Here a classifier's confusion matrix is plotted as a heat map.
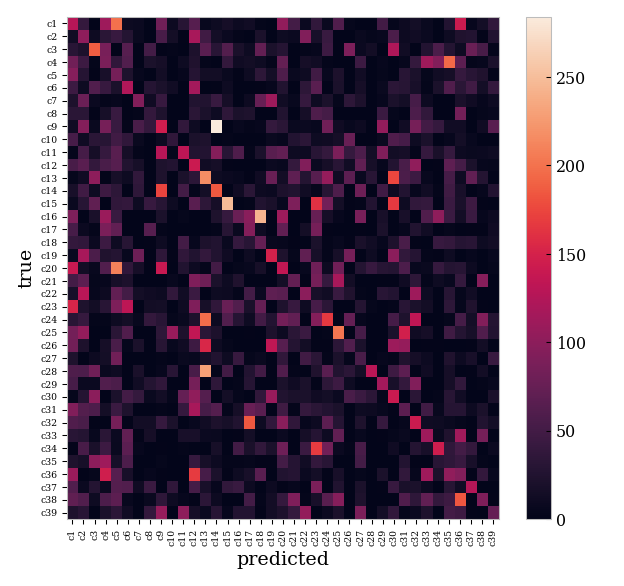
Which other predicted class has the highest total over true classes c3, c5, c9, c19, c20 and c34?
c14
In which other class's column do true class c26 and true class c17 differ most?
c13
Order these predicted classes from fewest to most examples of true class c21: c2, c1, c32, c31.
c31, c32, c1, c2
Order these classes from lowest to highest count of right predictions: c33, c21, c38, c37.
c21, c38, c33, c37
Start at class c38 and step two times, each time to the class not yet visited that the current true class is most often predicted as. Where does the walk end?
c12
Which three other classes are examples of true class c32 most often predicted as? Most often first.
c17, c20, c5
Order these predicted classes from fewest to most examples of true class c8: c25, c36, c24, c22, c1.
c25, c22, c1, c24, c36
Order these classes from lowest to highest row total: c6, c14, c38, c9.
c6, c14, c38, c9
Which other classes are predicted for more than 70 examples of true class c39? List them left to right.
c9, c11, c22, c27
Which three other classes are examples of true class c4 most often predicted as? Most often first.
c35, c33, c34
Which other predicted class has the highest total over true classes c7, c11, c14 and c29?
c9
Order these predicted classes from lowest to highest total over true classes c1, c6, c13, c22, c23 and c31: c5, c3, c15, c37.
c15, c37, c3, c5
